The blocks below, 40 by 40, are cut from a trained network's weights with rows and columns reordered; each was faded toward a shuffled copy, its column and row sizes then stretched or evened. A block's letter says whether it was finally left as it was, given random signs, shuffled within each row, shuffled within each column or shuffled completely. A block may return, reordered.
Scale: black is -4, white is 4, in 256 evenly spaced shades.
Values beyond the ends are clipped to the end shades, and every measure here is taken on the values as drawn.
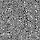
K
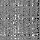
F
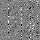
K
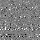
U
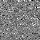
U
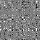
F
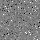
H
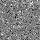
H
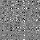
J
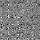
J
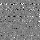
U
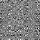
F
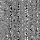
K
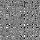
J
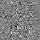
F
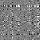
F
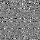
U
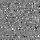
U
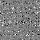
U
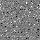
H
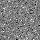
H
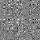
J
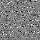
U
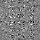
J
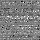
U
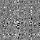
J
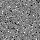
H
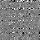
J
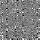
F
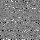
U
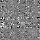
J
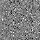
K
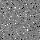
H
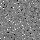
H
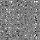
J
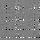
J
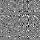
F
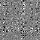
J
